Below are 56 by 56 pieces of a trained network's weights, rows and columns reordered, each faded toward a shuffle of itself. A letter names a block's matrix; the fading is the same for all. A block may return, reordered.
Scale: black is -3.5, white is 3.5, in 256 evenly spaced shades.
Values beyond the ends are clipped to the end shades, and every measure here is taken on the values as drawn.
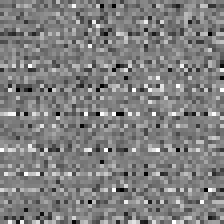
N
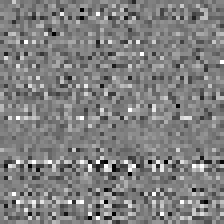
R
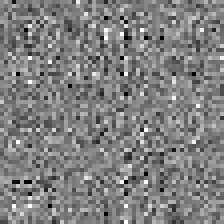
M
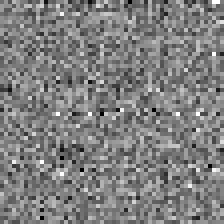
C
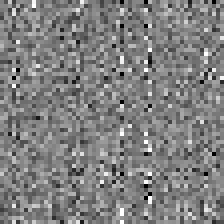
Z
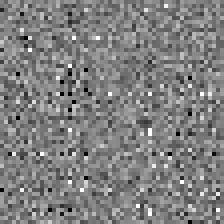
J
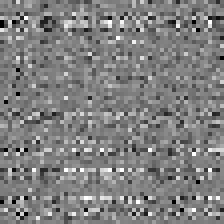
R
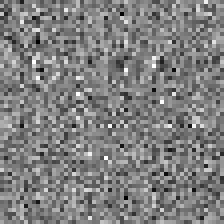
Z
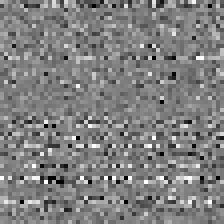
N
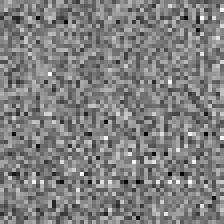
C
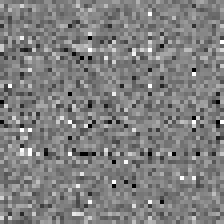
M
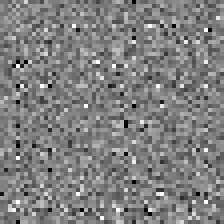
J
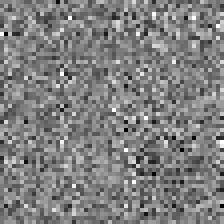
Z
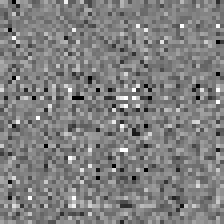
M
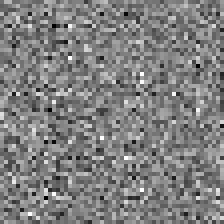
Z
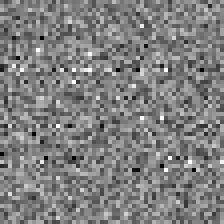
C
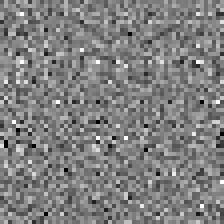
M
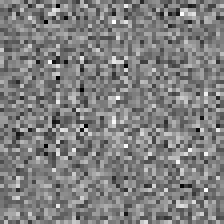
Z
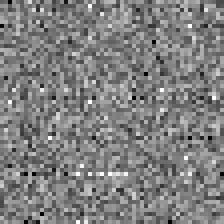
C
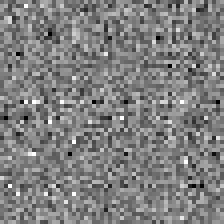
C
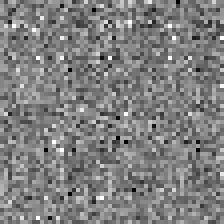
C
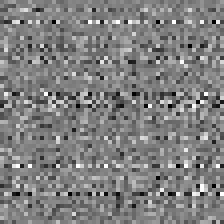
N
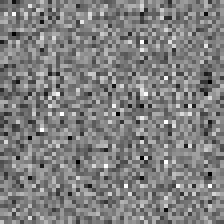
Z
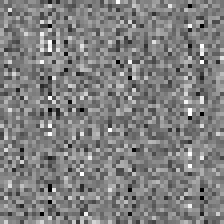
Z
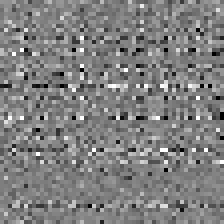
R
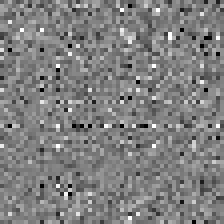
M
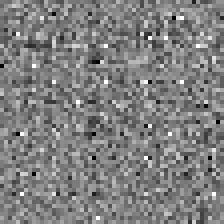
C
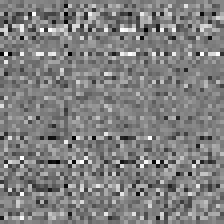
N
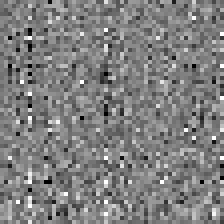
Z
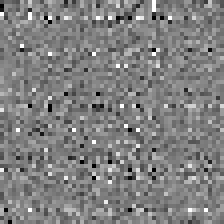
M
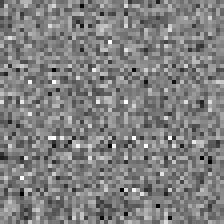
M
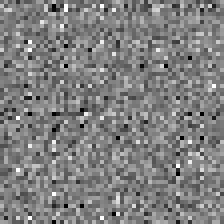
J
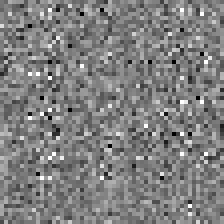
J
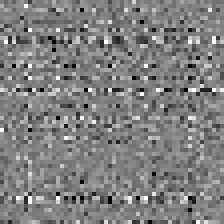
R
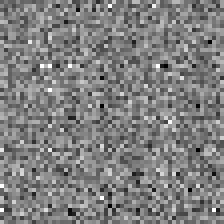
C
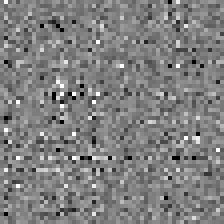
M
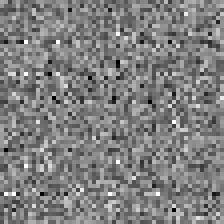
C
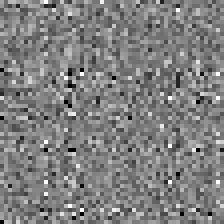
J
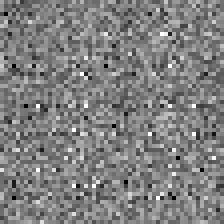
C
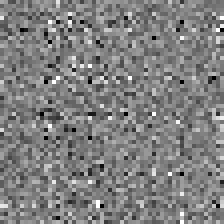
J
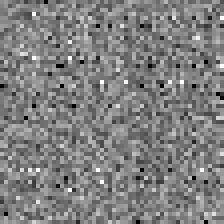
C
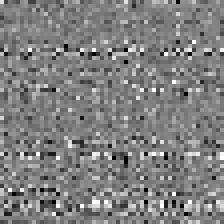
R
